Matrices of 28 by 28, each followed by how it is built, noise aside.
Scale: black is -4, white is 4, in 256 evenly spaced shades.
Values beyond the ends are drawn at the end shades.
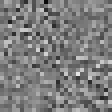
block diagonal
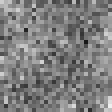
smooth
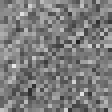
Hankel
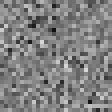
block diagonal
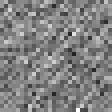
Hankel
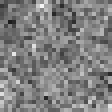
smooth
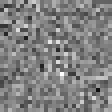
block diagonal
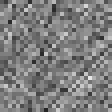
Hankel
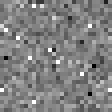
sparse
